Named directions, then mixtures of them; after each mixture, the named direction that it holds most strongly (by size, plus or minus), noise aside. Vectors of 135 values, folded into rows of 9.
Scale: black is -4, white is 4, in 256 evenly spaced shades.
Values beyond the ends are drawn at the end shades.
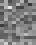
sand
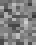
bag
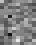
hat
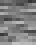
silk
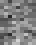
hat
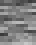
silk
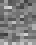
sand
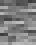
silk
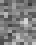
bag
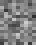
bag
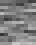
silk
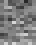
sand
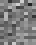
sand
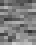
silk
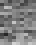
silk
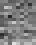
silk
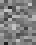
bag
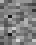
hat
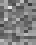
sand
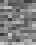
silk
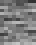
silk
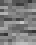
silk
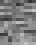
silk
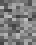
bag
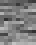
silk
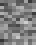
bag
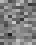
hat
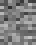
sand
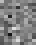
hat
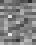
hat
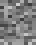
sand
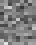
sand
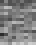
silk
